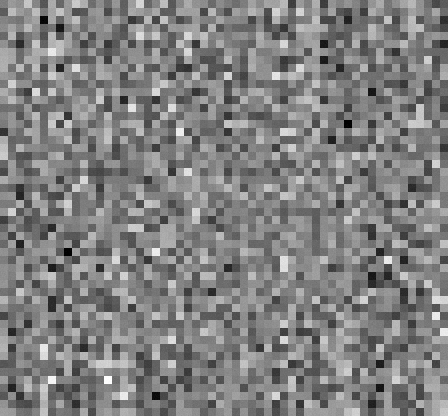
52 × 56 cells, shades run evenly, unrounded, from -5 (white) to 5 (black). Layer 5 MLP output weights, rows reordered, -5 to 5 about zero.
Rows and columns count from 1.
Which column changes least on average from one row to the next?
34
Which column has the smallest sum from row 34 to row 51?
16
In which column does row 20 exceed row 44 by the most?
6
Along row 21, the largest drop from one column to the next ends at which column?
55
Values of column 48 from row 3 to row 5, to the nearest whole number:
1 -1 -1
